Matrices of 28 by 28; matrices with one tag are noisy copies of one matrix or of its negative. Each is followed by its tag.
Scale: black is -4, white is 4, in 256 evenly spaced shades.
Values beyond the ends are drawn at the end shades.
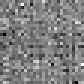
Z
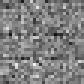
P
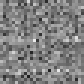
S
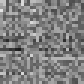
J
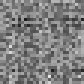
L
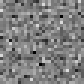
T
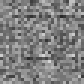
T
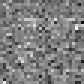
L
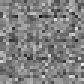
T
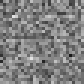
T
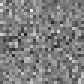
J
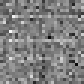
T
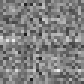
S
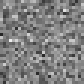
T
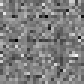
T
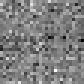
J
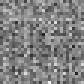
Z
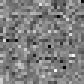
T
